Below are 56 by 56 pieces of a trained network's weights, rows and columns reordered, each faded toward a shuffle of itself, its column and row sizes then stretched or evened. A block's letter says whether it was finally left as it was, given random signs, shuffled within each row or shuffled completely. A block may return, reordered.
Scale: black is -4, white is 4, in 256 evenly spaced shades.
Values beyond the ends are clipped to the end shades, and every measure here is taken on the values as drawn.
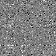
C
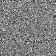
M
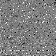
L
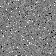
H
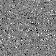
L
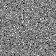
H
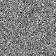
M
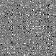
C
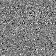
L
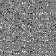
C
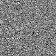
M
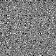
M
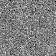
M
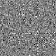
C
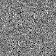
M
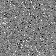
H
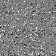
M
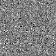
M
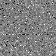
L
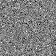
H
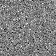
H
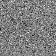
L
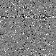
M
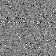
L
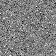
H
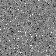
H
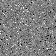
H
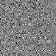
C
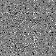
M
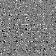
M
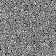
H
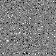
M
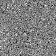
L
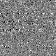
L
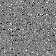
L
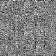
C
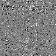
M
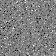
H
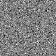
L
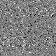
L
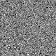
L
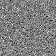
H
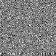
C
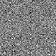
C
